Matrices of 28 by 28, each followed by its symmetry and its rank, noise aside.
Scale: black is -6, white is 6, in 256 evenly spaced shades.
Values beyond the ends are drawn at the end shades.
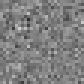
antisymmetric, rank eight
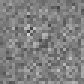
symmetric, rank eight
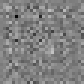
symmetric, rank four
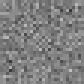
symmetric, rank eight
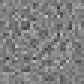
symmetric, rank six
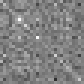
symmetric, rank four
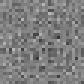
symmetric, rank six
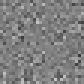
antisymmetric, rank six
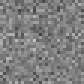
antisymmetric, rank eight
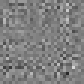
antisymmetric, rank four
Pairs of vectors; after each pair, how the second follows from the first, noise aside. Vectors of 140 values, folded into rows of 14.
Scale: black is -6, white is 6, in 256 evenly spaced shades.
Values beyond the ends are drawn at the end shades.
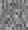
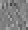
partly zeroed.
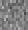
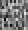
negated, scaled up.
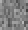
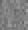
negated, shrunk.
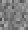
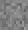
wrapped around, shrunk.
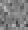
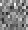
wrapped around, negated, scaled up.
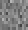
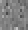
reversed, partly zeroed.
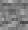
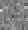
wrapped around, negated, partly zeroed.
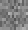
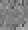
partly zeroed.
